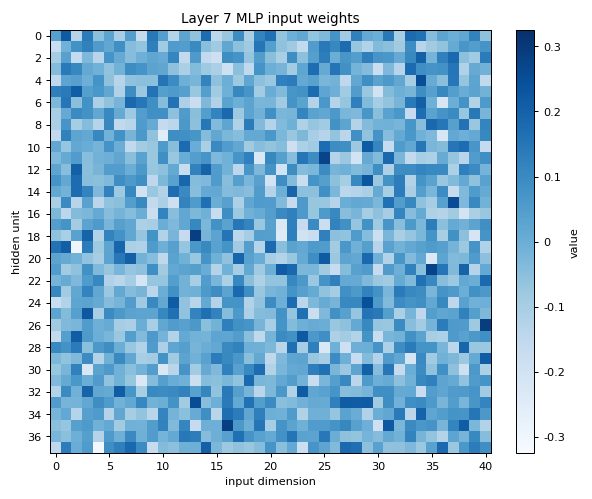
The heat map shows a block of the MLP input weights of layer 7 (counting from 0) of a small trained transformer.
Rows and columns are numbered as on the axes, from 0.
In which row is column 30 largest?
25
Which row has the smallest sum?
16
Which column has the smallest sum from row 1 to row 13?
0
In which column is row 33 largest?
13
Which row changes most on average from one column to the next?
18
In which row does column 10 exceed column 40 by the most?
4
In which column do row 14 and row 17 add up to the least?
8
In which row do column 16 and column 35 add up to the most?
35
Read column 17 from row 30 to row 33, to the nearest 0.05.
0.05 -0.05 0.05 0
